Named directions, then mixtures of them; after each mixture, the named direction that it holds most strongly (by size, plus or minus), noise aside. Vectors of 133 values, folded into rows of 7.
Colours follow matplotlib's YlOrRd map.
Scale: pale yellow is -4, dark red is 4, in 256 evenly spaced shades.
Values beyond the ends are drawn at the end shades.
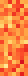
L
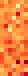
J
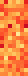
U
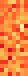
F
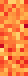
F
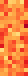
U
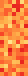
L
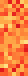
L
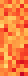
L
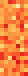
F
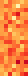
J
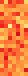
U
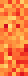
L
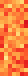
U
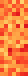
L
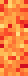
U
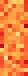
U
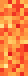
L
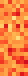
J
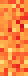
F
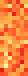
L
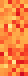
L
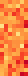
J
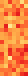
L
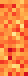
F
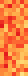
L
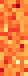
J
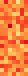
U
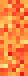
L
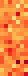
J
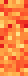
U
